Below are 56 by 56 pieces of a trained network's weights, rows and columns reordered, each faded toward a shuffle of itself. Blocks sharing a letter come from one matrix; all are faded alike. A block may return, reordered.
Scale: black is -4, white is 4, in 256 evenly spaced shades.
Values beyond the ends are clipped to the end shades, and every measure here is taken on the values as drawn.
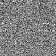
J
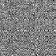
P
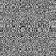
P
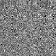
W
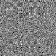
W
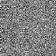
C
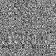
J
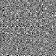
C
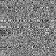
P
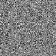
J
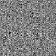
W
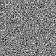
W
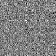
C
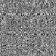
P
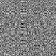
P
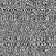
P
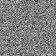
W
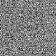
C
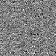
C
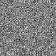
J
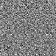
J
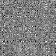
C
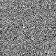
W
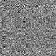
C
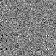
W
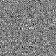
J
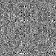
W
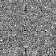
C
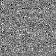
C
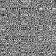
P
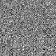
W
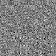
W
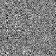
C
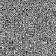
C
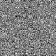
J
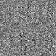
W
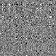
C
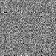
W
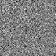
J
